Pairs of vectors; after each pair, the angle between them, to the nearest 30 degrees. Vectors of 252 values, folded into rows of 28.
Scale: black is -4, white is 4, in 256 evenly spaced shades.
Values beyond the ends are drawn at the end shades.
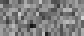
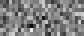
60 degrees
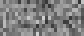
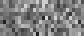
120 degrees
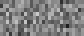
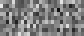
150 degrees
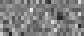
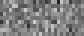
90 degrees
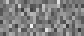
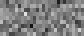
150 degrees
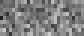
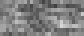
60 degrees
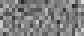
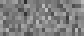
60 degrees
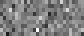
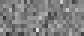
30 degrees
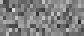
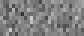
60 degrees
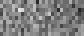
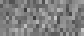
90 degrees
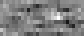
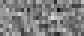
60 degrees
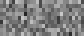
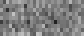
60 degrees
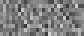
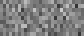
150 degrees
